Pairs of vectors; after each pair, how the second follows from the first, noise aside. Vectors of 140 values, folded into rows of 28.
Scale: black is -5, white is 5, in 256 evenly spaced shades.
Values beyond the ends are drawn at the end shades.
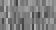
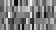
scaled up.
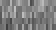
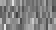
wrapped around.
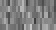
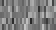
wrapped around.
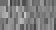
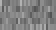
reversed, negated, shrunk.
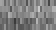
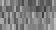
wrapped around.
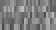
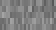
reversed, shrunk.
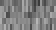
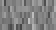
reversed, partly zeroed.
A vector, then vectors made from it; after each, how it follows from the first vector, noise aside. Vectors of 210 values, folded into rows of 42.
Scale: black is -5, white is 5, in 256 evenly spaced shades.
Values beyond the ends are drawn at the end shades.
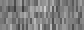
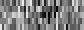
wrapped around, negated, scaled up.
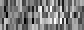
wrapped around, scaled up.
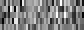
wrapped around, negated, scaled up.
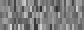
sign-scrambled.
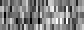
wrapped around, scaled up.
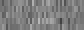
reversed, shrunk.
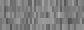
reversed, shrunk.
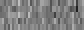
wrapped around, partly zeroed.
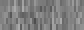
negated, shrunk.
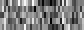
wrapped around, negated, scaled up.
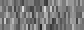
sign-scrambled.
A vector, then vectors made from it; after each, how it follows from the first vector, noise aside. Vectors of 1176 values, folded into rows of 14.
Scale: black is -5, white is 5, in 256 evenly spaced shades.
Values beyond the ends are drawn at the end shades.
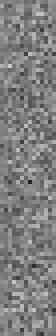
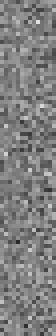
wrapped around, negated.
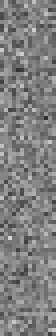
wrapped around, negated.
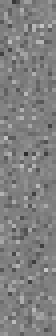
reversed, partly zeroed.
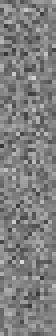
wrapped around, negated.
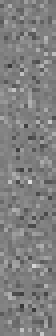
negated, partly zeroed.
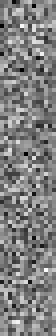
reversed, scaled up.
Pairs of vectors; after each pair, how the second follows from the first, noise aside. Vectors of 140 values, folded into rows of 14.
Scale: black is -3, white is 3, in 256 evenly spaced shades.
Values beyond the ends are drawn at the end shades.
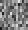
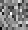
copied.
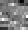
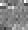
wrapped around, partly zeroed.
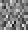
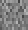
wrapped around, negated, shrunk.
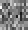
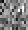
wrapped around, negated.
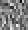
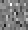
reversed, partly zeroed.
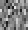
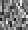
wrapped around, negated.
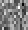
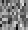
wrapped around, negated.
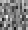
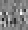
reversed, partly zeroed.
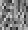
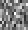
wrapped around, negated.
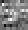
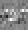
partly zeroed.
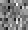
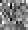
wrapped around, negated.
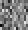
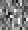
wrapped around, negated.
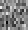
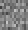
negated, shrunk.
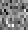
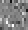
partly zeroed.
